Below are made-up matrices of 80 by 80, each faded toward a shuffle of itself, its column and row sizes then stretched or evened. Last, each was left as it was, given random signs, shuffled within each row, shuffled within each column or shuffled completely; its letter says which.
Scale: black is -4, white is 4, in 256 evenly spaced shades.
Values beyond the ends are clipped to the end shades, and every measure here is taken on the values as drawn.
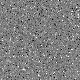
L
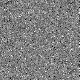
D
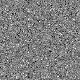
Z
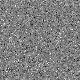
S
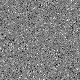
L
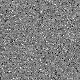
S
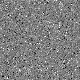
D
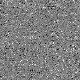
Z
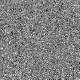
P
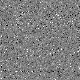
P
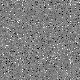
Z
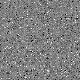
Z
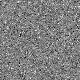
L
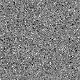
P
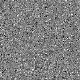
Z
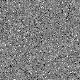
D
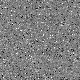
S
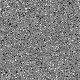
L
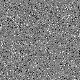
S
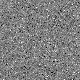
L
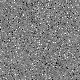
L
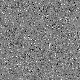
S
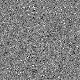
Z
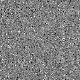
Z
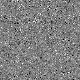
P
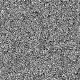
S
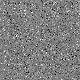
P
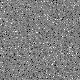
S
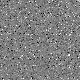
S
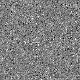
P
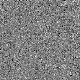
Z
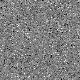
P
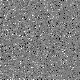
P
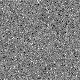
L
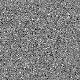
Z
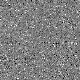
P
